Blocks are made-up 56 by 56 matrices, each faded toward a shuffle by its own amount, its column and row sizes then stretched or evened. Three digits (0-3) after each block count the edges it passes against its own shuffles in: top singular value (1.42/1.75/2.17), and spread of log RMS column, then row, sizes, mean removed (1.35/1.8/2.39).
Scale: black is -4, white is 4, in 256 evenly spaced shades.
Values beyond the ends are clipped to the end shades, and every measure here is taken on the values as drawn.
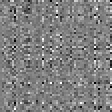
3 3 2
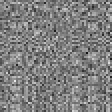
3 2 0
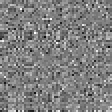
3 0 2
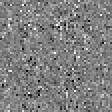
0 2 1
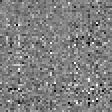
0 2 2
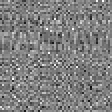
3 1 1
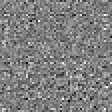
2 1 2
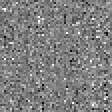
0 2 0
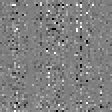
1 3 1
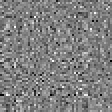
3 0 2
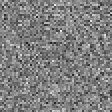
2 0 1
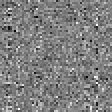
2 2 0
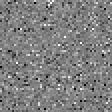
0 0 1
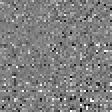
2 2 3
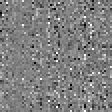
1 3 0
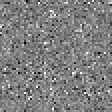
0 1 2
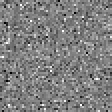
0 0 0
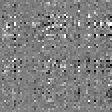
2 3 3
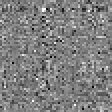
2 2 1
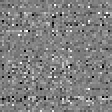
1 2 3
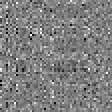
3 2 1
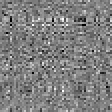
3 2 2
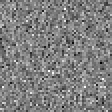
1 1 0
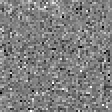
0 1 0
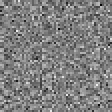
3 1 0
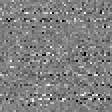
2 0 3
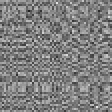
3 1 1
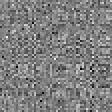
3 2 1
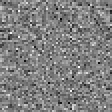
2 0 0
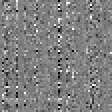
2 3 0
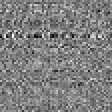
3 0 3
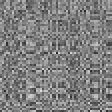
3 0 3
